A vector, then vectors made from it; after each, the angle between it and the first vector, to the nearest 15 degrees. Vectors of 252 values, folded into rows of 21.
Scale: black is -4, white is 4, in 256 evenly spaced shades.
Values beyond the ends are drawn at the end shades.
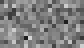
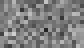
75 degrees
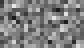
60 degrees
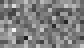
30 degrees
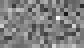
105 degrees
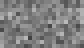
135 degrees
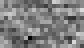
135 degrees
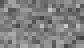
60 degrees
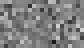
90 degrees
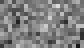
75 degrees
